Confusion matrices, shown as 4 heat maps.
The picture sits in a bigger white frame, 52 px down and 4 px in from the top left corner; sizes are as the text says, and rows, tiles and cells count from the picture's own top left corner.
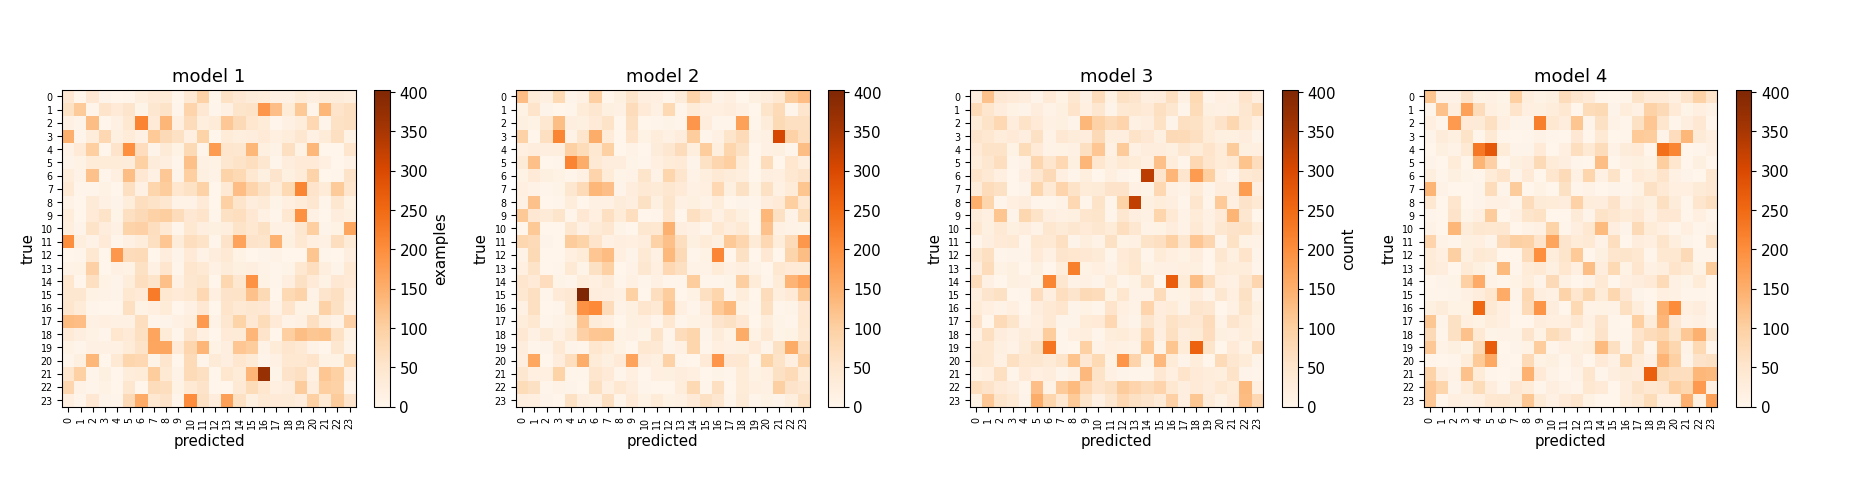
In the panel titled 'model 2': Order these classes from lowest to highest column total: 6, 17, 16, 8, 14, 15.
8, 15, 17, 14, 16, 6
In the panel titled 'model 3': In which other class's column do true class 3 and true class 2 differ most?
9
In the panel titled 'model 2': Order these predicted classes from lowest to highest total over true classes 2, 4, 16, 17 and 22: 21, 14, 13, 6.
13, 21, 14, 6
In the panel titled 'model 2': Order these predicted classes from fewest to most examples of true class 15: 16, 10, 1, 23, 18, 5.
10, 18, 1, 16, 23, 5
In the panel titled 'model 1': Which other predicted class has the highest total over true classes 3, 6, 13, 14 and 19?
8
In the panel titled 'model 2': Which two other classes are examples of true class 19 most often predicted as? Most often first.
22, 14
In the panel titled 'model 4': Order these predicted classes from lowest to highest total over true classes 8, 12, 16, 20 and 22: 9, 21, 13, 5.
13, 21, 5, 9
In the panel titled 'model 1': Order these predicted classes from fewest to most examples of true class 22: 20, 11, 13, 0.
13, 20, 11, 0
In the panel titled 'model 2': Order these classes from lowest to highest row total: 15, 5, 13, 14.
13, 14, 5, 15
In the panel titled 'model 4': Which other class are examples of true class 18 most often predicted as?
22
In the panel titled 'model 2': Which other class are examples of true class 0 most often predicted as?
23
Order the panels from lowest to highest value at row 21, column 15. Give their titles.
model 2, model 4, model 3, model 1
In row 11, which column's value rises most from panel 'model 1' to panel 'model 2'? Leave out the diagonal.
23
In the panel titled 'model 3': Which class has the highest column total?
18
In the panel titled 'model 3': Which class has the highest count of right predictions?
22
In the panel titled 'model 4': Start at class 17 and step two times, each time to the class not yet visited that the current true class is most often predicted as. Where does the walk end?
5
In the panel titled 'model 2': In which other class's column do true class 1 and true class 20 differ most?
16
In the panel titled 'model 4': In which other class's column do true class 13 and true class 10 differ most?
2
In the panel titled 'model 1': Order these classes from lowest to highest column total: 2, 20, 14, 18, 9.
9, 18, 2, 20, 14
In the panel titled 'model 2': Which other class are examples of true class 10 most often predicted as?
12
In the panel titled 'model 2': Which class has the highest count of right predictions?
3
